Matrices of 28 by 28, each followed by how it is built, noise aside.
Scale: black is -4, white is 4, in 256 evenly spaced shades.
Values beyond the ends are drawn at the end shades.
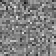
noise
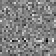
uneven rows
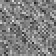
Toeplitz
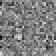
low rank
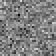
noise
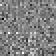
uneven rows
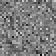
Toeplitz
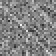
Toeplitz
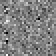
uneven columns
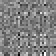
low rank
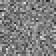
noise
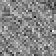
Toeplitz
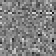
low rank
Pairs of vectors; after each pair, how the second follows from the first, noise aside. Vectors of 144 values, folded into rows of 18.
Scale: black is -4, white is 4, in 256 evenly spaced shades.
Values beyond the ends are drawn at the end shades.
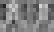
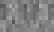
shrunk.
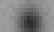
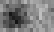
wrapped around.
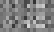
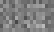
shrunk.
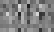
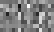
negated.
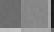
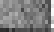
negated.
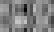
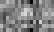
wrapped around.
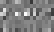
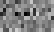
negated.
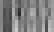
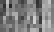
reversed, negated.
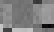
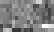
negated.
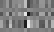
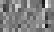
wrapped around.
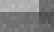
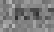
wrapped around, negated, partly zeroed.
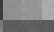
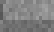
shrunk.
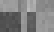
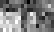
negated, scaled up.
